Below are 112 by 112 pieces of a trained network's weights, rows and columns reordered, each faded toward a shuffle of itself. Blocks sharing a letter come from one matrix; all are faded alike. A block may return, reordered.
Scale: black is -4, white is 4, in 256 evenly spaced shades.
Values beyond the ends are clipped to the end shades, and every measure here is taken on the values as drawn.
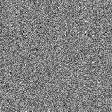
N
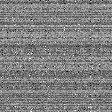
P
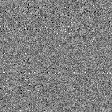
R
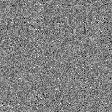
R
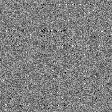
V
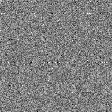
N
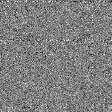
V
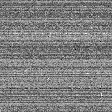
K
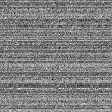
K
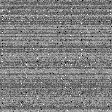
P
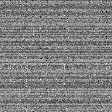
P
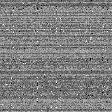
P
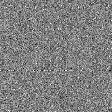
V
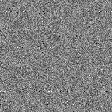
N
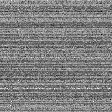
K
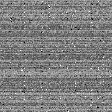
P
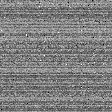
P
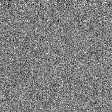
V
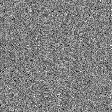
V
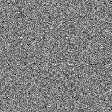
N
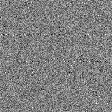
N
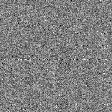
V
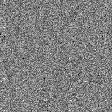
N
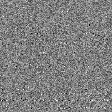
V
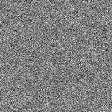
N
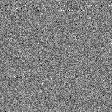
N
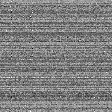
K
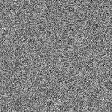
N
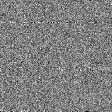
V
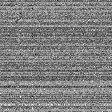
K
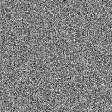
N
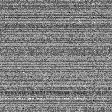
K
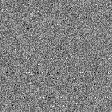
N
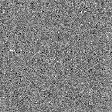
R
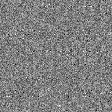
V
